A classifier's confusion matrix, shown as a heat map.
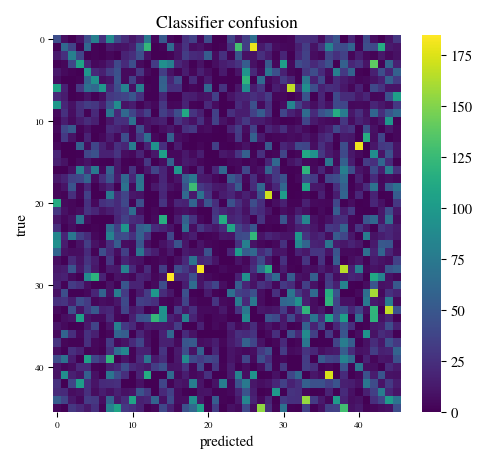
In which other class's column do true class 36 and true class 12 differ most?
33
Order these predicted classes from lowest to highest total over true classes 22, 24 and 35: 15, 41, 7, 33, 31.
31, 15, 7, 41, 33
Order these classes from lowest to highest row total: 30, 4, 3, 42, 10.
10, 30, 4, 42, 3
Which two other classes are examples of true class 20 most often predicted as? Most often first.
0, 18
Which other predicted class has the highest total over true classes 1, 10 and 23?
26
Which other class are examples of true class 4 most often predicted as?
25
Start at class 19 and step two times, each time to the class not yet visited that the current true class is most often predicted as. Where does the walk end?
38
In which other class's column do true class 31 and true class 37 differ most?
42
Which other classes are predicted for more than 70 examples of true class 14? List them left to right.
33, 34, 42
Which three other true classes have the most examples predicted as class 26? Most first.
1, 24, 41
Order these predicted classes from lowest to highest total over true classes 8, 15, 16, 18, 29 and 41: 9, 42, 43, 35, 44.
35, 9, 44, 43, 42
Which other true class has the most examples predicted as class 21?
44
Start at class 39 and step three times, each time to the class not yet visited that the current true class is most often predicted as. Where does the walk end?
27
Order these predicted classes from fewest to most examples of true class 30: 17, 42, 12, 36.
12, 17, 36, 42
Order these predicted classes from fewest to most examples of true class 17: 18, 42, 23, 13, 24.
13, 42, 24, 23, 18
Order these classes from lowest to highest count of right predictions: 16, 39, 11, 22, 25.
11, 39, 25, 16, 22
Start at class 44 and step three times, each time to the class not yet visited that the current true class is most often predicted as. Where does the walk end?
3
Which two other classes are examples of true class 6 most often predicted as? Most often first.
31, 0
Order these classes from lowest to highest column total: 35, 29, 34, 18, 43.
29, 35, 34, 43, 18
